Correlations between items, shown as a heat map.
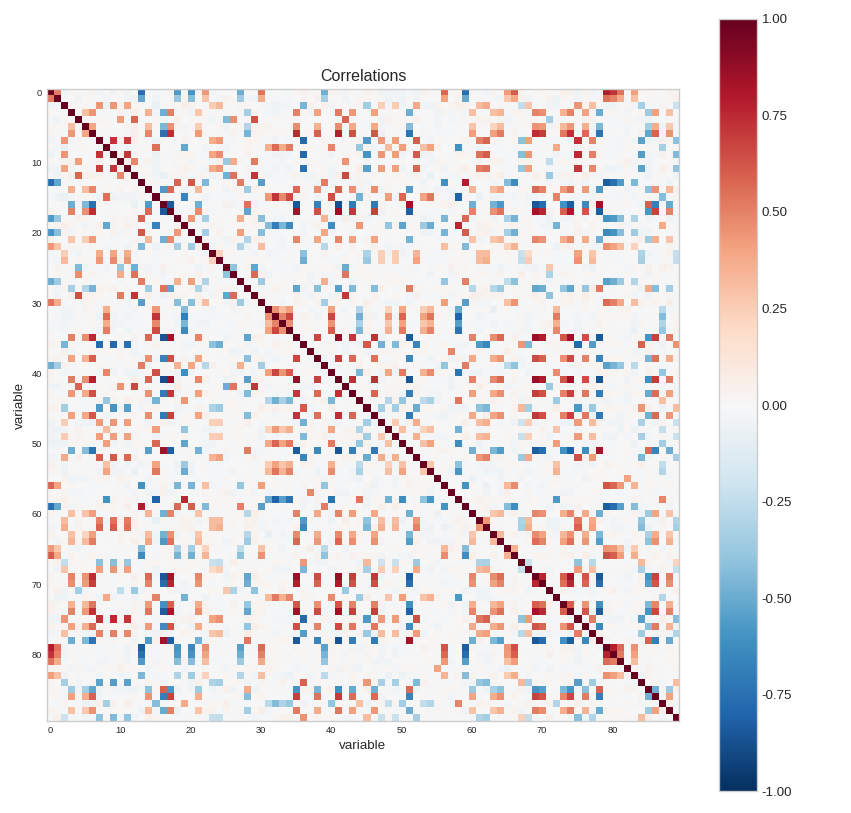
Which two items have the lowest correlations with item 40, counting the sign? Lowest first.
58, 19
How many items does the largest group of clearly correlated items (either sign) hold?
26
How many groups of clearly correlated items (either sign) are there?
7
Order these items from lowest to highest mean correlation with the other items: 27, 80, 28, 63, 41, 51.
51, 28, 27, 80, 63, 41
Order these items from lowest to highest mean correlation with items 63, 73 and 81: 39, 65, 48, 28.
28, 39, 48, 65
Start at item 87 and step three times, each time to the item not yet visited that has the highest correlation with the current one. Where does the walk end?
44
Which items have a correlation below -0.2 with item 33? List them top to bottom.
19, 44, 58, 87
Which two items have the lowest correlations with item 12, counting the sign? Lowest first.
25, 71
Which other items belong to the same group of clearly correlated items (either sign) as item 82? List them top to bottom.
55
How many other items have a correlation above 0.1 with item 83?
10
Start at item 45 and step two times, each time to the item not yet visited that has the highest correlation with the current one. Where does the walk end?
84
